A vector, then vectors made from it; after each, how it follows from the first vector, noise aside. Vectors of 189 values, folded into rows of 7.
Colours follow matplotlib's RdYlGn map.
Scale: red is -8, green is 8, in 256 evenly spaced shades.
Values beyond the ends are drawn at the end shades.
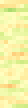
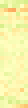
negated, partly zeroed.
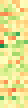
wrapped around, scaled up.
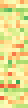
scaled up.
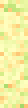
sign-scrambled.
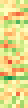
wrapped around, scaled up.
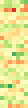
negated, scaled up.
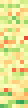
wrapped around, scaled up.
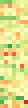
reversed, scaled up.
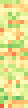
reversed, scaled up.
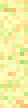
sign-scrambled.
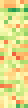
scaled up.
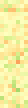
sign-scrambled.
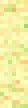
sign-scrambled.
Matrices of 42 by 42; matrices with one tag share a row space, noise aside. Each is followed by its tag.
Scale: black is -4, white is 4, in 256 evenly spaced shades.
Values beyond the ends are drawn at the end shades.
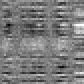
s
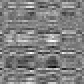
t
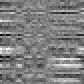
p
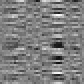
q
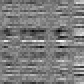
s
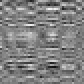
t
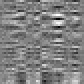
q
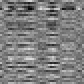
t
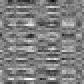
t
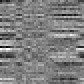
p
